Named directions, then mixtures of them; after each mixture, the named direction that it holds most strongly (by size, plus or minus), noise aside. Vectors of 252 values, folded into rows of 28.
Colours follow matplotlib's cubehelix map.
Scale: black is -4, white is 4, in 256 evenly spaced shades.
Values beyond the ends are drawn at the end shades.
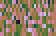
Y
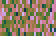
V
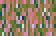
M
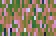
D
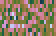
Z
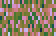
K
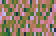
V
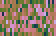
Y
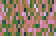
V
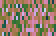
M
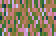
K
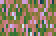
Z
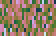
D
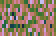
Z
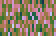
K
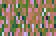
M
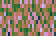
K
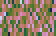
K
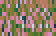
M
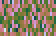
D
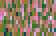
V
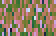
D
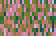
D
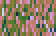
V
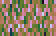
D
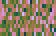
V
